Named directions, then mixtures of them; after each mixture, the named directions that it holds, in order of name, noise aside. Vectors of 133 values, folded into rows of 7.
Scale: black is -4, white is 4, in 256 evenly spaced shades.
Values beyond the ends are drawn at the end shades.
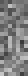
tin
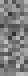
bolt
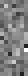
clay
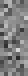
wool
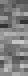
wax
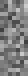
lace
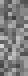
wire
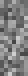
wire.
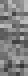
lace, wax.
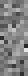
clay, lace.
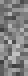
clay, lace, wire.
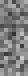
bolt, tin.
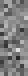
wool.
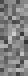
bolt, lace.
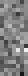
clay, wool.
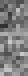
lace, tin, wax.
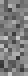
bolt, wire, wool.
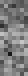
clay, wax.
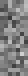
lace.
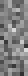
clay, lace, wool.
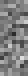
bolt, tin, wax.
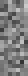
lace.
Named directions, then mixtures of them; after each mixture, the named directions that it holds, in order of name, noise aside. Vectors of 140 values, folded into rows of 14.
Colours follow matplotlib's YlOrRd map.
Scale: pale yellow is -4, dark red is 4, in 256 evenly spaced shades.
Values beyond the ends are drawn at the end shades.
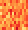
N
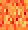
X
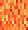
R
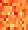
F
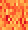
N, R, X.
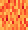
R.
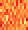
R, X.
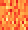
F, N, R.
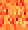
X.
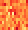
F, N.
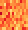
N.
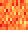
R, X.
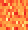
F, N, X.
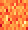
R, X.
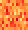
F, X.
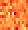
F, N.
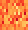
X.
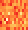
F, R.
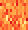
N, R, X.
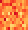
F.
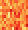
N.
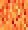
R, X.
